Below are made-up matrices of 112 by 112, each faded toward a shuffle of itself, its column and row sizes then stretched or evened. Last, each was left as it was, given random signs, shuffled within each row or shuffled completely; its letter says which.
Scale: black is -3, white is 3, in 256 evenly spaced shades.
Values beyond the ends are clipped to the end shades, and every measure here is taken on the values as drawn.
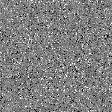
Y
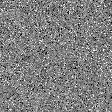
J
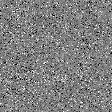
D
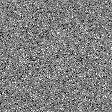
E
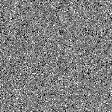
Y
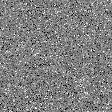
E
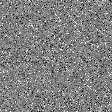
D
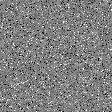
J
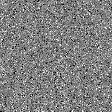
D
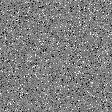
J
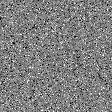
J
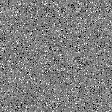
Y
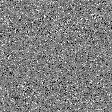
E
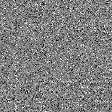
Y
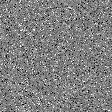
J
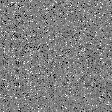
Y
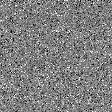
D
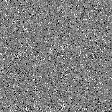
D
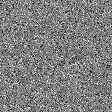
E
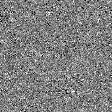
Y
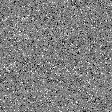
E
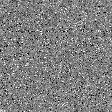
E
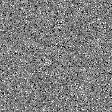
D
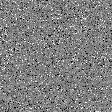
E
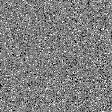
Y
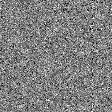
D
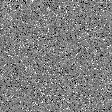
E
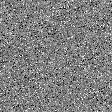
J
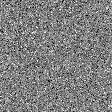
J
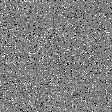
D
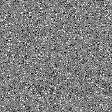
Y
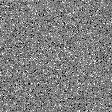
E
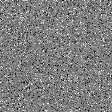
D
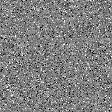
Y
